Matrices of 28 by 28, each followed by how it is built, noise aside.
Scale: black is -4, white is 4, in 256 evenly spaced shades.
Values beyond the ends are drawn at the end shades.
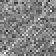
Hankel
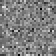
uneven rows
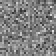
noise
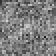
smooth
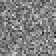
noise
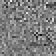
upper triangular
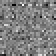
uneven rows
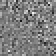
upper triangular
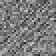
Hankel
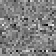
uneven rows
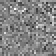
upper triangular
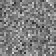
noise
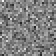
noise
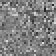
upper triangular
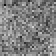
smooth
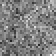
smooth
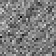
Hankel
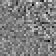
upper triangular
